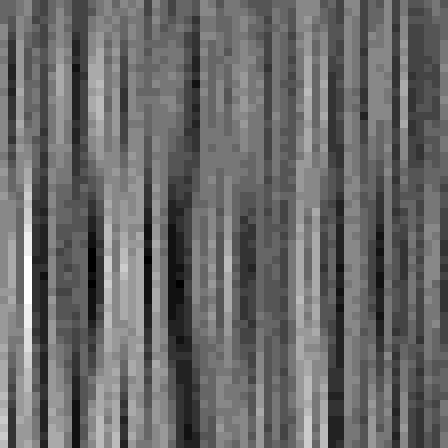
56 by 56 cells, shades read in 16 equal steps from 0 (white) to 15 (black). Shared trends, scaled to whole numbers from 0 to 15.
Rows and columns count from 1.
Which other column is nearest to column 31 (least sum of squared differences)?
51
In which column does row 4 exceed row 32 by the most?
4
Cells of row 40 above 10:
17
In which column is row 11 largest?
25
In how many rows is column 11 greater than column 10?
1
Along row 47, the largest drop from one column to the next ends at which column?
7
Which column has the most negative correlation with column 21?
24
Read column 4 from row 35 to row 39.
0 0 0 0 1
